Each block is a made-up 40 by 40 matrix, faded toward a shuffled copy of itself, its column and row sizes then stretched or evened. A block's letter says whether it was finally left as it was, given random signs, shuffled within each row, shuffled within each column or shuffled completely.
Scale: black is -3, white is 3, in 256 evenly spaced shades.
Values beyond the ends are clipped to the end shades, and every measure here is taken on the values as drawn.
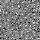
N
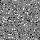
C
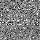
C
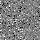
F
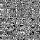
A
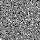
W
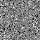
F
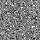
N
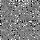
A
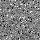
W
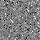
W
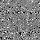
C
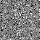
F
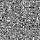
N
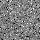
W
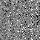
F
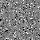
F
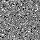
W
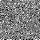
C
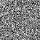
F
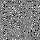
F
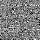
C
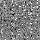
F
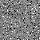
F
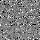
C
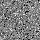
W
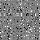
A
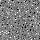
W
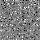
C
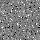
W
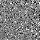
N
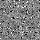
C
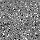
C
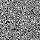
N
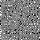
A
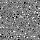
C
